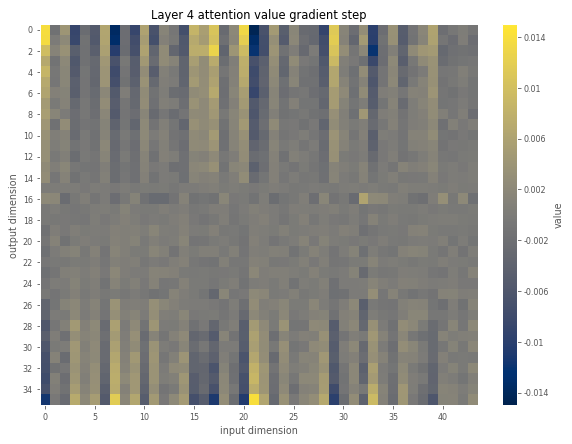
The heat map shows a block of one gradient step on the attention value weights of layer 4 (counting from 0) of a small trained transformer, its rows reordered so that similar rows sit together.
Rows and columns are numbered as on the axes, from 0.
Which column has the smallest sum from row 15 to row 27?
0
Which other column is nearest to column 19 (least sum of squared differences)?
30
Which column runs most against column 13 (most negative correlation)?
19
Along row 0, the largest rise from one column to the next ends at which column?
29
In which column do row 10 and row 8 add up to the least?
21
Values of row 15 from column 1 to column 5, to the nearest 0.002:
0 0 0 0 0
